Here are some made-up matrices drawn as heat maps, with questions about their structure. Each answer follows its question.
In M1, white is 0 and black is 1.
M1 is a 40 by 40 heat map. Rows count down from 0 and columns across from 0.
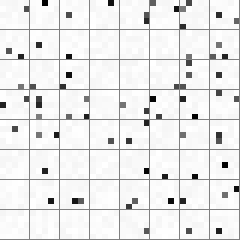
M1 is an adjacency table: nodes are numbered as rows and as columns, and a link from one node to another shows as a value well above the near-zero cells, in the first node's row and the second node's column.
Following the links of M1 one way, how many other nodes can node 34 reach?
5
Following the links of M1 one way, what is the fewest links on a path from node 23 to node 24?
2
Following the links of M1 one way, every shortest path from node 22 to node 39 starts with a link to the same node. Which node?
node 9
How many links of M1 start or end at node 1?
4
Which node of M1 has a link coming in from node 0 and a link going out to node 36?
node 7
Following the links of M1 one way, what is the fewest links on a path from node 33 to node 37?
3
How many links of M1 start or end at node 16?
6
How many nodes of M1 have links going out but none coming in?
8
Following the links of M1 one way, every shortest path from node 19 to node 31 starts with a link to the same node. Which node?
node 14
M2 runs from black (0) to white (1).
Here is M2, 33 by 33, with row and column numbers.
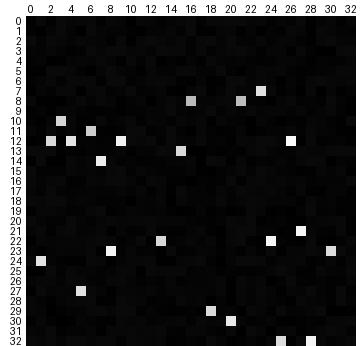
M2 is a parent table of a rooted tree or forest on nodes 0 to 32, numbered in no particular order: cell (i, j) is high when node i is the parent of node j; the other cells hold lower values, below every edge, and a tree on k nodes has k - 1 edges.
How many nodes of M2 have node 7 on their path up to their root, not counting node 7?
8
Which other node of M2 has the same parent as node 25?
28
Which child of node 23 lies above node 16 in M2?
8
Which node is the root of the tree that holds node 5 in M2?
14
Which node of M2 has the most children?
12
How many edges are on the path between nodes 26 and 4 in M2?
2
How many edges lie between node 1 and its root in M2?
2
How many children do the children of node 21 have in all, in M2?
1
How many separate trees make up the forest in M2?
11
